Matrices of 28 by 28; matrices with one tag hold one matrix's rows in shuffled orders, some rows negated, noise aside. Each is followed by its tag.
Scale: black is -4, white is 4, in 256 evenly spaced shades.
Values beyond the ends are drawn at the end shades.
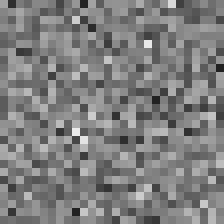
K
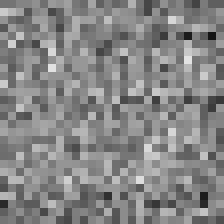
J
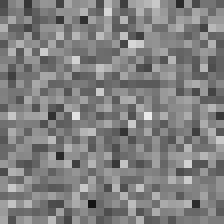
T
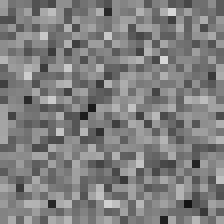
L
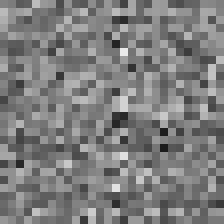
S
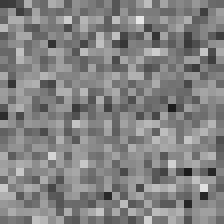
J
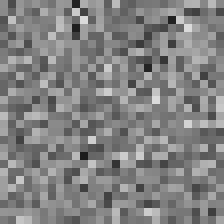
K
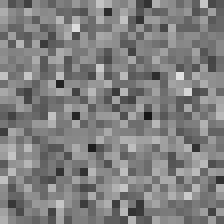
T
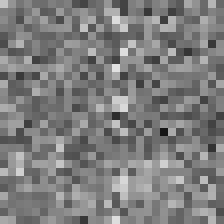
S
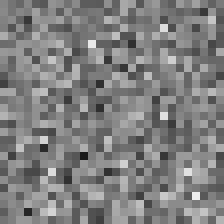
L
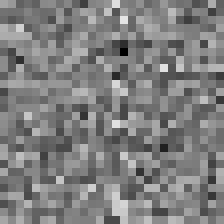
S
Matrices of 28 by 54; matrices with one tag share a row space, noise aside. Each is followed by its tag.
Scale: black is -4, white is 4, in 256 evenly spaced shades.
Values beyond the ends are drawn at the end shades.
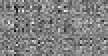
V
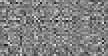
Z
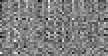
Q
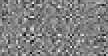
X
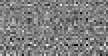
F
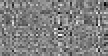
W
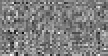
V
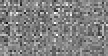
Z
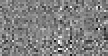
W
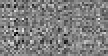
V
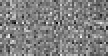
F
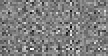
X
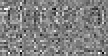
Z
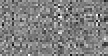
W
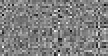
W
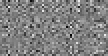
X
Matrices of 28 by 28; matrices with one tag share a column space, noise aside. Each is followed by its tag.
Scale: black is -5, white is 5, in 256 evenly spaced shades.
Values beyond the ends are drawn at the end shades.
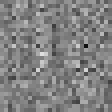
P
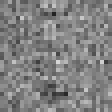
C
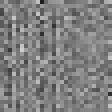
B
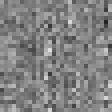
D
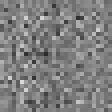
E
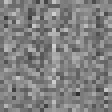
B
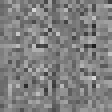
P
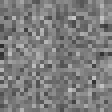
E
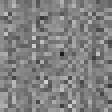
E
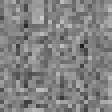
D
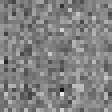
C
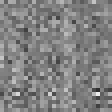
B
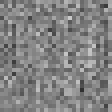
P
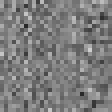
C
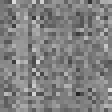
B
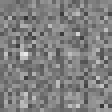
E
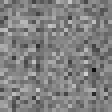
B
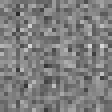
P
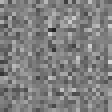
B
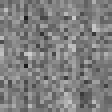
E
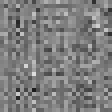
B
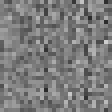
C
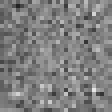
C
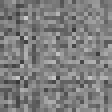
E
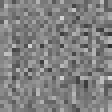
P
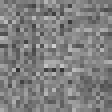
P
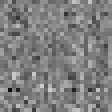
D
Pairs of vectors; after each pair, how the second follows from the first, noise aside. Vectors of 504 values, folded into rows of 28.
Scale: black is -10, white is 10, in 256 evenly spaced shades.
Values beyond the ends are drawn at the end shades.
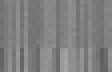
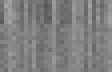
reversed, negated.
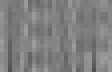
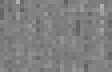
reversed, negated, partly zeroed.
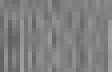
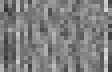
wrapped around, scaled up.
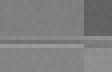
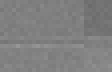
shrunk.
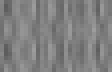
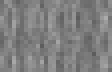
reversed, negated.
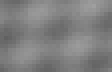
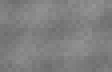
shrunk.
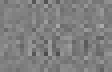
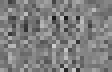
reversed, scaled up.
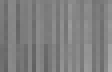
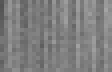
reversed, negated.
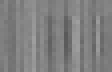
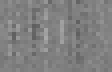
reversed, negated, partly zeroed.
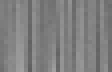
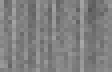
reversed, negated.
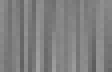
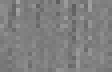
reversed, negated, partly zeroed.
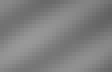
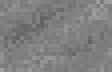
wrapped around, negated, partly zeroed.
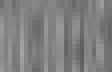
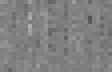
reversed, negated, partly zeroed.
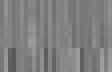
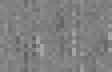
wrapped around, negated, partly zeroed.
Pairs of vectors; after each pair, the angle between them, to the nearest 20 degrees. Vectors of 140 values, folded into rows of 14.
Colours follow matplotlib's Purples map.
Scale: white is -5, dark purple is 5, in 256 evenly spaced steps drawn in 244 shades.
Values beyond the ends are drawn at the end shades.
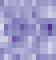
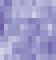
120 degrees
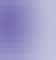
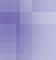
20 degrees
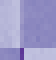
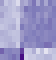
20 degrees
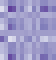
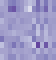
60 degrees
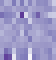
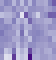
160 degrees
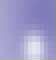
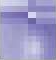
60 degrees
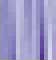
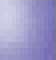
100 degrees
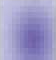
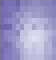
160 degrees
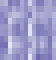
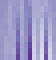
100 degrees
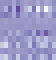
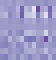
120 degrees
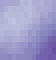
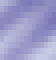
120 degrees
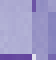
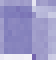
160 degrees
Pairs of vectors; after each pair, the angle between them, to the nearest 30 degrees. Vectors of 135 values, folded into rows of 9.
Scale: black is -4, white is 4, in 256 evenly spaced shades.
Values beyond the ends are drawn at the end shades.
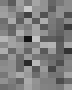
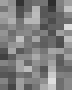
90 degrees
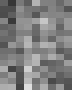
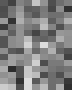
30 degrees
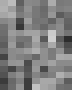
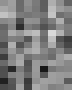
30 degrees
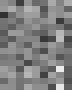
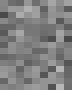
30 degrees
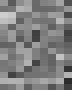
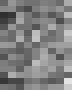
150 degrees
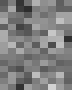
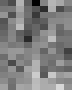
90 degrees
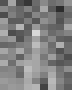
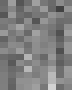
60 degrees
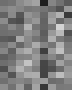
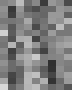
60 degrees
